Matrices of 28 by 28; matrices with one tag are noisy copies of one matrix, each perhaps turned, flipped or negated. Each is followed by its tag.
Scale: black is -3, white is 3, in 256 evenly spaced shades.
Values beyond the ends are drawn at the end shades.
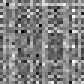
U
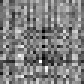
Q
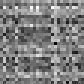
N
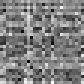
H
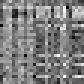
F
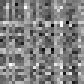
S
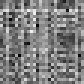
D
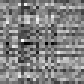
Q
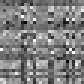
S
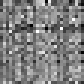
H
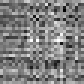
Q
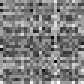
H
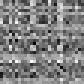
S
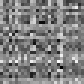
S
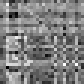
F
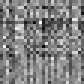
Q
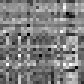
F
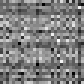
U
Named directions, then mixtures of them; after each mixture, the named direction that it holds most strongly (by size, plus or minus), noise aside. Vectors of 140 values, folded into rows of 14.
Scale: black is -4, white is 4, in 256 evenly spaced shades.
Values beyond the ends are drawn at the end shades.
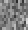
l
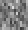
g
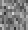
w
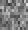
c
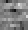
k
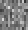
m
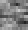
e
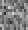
w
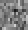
l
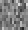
g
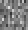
m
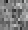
k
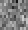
l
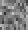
w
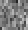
l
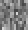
l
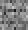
w
